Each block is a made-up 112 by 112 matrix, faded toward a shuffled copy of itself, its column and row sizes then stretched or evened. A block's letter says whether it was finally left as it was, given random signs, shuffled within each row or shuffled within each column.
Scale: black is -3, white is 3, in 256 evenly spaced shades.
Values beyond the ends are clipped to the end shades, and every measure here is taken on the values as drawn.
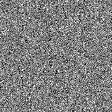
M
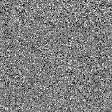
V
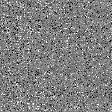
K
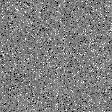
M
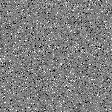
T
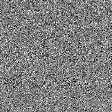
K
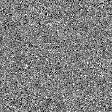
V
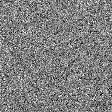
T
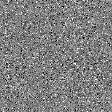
K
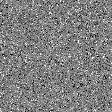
M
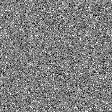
T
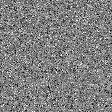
T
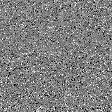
T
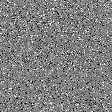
T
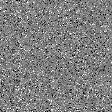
V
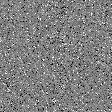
M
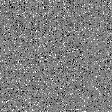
V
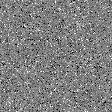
T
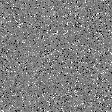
K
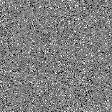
V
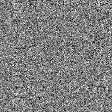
V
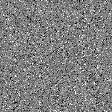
M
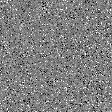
K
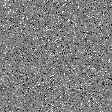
M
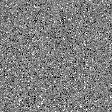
K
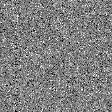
M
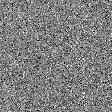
M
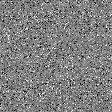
T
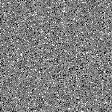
V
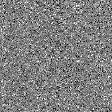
V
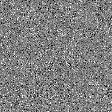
V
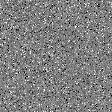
M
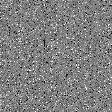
M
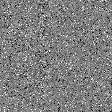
M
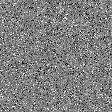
T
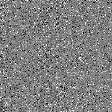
V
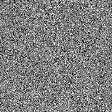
K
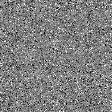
K
